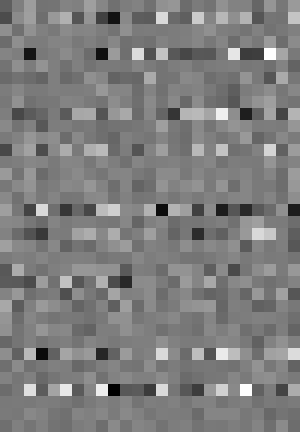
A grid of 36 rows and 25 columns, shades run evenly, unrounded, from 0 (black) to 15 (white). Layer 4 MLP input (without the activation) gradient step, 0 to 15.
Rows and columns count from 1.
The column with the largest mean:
23
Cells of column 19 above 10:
5
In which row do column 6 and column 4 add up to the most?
24
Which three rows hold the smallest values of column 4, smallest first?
30, 20, 13
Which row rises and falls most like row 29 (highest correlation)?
1
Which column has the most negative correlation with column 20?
9
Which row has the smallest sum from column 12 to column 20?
18
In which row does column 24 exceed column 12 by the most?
7
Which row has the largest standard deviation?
33
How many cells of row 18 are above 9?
7
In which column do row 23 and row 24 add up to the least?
11
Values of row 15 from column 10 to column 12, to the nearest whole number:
8 8 7
